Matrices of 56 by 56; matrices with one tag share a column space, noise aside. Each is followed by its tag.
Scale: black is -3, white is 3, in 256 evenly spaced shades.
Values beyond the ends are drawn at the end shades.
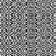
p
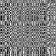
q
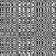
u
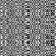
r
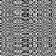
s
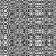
r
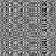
u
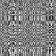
q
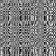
q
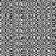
p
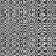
s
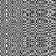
s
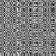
u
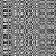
r
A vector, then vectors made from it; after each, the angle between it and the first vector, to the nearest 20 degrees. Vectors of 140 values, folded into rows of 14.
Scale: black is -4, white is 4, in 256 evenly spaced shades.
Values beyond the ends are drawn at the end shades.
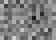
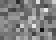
100 degrees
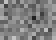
20 degrees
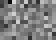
100 degrees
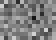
20 degrees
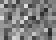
40 degrees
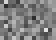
40 degrees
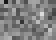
120 degrees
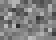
100 degrees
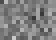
40 degrees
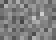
160 degrees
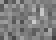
140 degrees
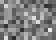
140 degrees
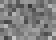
60 degrees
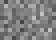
160 degrees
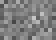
160 degrees
